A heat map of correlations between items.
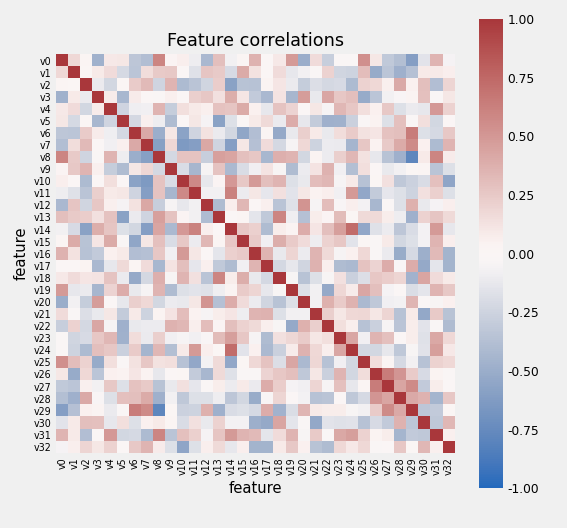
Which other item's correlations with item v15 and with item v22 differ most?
v19
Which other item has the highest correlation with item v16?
v10
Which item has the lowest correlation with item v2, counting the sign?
v14
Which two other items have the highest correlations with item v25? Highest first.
v0, v19
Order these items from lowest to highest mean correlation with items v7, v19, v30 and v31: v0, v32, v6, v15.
v6, v0, v15, v32
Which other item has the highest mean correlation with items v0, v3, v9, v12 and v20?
v22
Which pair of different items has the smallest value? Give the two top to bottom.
v8, v29
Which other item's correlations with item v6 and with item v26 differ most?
v18
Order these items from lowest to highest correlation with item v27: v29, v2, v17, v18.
v2, v18, v17, v29
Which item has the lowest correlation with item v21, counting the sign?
v30
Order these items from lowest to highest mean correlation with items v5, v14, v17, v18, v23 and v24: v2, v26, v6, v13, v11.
v2, v6, v13, v26, v11
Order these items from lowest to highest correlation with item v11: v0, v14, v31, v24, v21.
v0, v21, v31, v24, v14
